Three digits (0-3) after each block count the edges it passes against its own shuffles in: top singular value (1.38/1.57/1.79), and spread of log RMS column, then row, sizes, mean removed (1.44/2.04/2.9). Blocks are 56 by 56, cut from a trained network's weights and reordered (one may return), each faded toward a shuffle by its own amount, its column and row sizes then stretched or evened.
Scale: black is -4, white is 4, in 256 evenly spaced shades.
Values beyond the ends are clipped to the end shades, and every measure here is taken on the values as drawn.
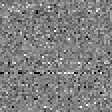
2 0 1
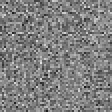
2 0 0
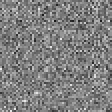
3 0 1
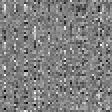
3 3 0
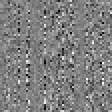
1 3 0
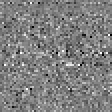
0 0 2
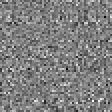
2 0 2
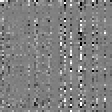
3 3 2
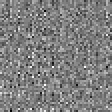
3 2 1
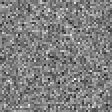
0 0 0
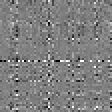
3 2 2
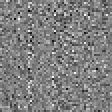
2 2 0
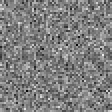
2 0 0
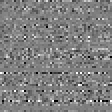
2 0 3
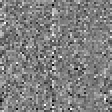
1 2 0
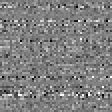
1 0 3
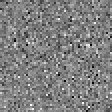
1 1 0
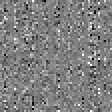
0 3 0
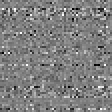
2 1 3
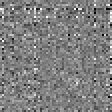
3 2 2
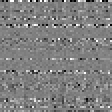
3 0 3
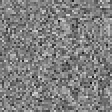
1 0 0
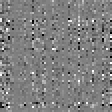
0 3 2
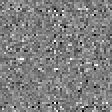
1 1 2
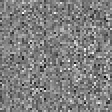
2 2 0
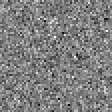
0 0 0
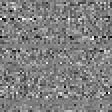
0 0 3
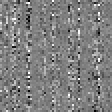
2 3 0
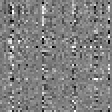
3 3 2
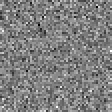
1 0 1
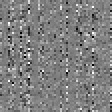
1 3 0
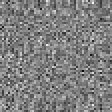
3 2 0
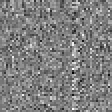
2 2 0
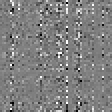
1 3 2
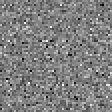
0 0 1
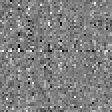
1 2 1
